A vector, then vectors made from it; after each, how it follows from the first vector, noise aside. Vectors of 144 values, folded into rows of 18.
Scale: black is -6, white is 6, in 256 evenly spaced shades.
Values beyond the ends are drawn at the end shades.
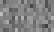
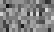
reversed, scaled up.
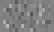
reversed, negated, partly zeroed.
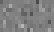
reversed, negated, partly zeroed.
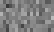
reversed.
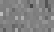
partly zeroed.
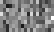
reversed, scaled up.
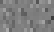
reversed, negated, partly zeroed.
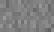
wrapped around, shrunk.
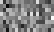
reversed, scaled up.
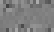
reversed, partly zeroed.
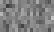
reversed.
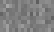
reversed, negated, shrunk.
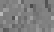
partly zeroed.
